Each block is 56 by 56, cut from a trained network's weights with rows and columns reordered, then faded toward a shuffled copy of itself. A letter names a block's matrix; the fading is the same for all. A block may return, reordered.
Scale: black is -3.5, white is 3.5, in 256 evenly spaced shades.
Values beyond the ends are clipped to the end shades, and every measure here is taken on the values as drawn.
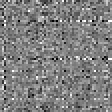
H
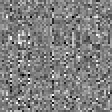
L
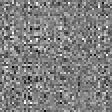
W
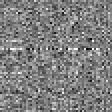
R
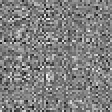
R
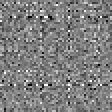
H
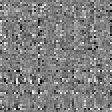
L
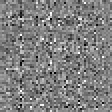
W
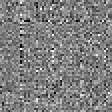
H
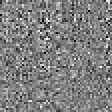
L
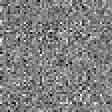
L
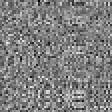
R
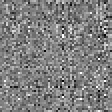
H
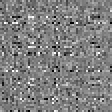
L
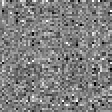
W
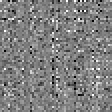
L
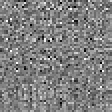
W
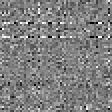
H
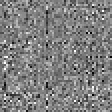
W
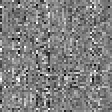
L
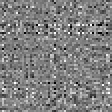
H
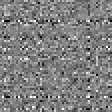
H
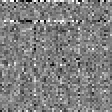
H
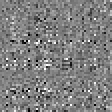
L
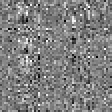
L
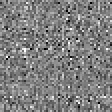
W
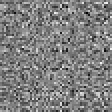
R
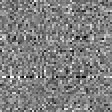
R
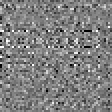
H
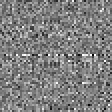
R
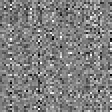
W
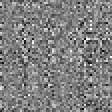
W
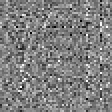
H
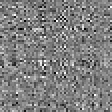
H
